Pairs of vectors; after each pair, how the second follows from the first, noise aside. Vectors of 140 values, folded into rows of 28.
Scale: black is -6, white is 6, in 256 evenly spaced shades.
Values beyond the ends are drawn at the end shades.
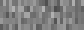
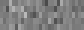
partly zeroed.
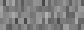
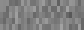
reversed, negated, shrunk.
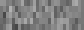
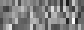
reversed, scaled up.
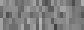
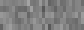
reversed, negated, shrunk.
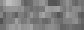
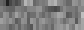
negated.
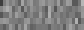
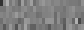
partly zeroed.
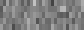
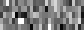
reversed, scaled up.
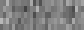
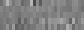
partly zeroed.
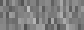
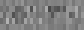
reversed, negated, partly zeroed.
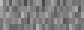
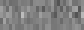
partly zeroed.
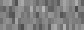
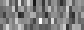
reversed, scaled up.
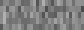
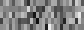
reversed, scaled up.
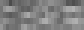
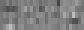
reversed, negated, partly zeroed.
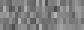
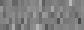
reversed, negated, partly zeroed.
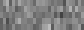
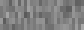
wrapped around, negated, shrunk.
